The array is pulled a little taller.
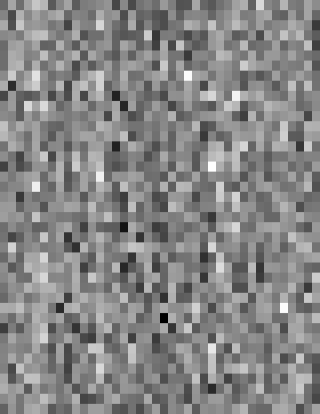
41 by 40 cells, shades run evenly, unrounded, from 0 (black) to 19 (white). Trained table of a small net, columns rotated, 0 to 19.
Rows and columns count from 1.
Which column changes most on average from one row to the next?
27
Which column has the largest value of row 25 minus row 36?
39
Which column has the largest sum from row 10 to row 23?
30
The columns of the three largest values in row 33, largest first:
24, 6, 14
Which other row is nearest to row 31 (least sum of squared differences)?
13
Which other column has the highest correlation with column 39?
16
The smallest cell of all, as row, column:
32, 21
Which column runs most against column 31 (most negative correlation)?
15
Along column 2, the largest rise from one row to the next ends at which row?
25
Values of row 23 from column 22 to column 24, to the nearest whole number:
10 9 8
